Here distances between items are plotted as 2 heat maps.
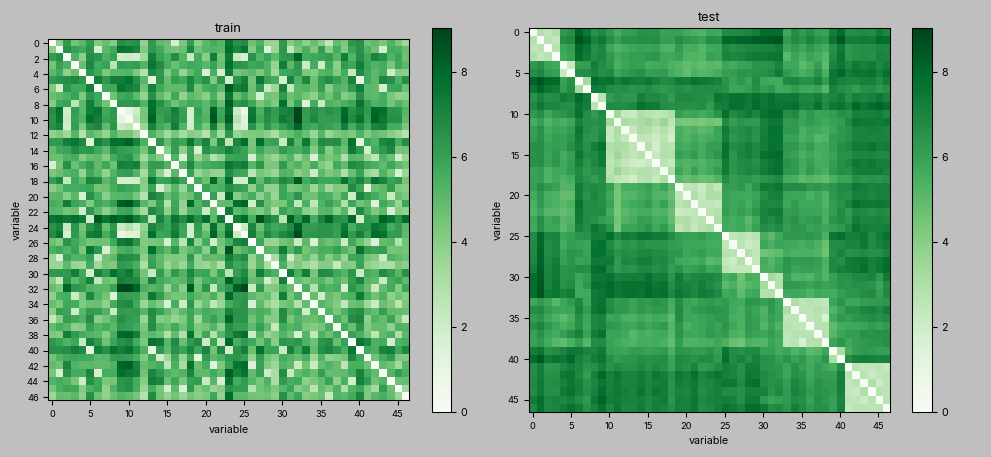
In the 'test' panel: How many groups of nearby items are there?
11
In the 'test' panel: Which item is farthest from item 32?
1
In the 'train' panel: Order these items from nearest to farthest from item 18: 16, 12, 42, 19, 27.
12, 27, 19, 16, 42
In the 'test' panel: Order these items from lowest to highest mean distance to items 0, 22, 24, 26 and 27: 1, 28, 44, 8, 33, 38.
28, 38, 33, 1, 44, 8
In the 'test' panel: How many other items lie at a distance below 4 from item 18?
8
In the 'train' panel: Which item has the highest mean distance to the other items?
23
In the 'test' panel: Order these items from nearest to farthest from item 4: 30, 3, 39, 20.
20, 3, 30, 39
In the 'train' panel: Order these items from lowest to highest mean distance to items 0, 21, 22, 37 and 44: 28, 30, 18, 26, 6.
26, 28, 6, 30, 18
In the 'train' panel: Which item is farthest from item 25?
32
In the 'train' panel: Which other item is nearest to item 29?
37
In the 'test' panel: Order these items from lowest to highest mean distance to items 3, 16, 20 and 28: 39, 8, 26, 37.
26, 37, 39, 8
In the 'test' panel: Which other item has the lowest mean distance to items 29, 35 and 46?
38
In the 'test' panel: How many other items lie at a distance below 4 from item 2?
3
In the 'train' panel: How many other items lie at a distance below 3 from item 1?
4
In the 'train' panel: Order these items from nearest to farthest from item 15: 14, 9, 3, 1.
14, 1, 3, 9
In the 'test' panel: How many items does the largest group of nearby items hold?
9
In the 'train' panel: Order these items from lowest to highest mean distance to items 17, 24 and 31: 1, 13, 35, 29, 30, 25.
29, 1, 25, 35, 30, 13
